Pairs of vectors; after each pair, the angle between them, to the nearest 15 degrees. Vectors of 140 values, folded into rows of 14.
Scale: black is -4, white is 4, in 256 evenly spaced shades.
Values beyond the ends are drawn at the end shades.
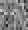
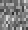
135 degrees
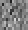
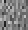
105 degrees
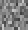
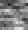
90 degrees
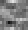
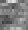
60 degrees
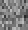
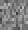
135 degrees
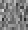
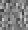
150 degrees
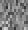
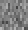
135 degrees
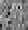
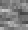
105 degrees
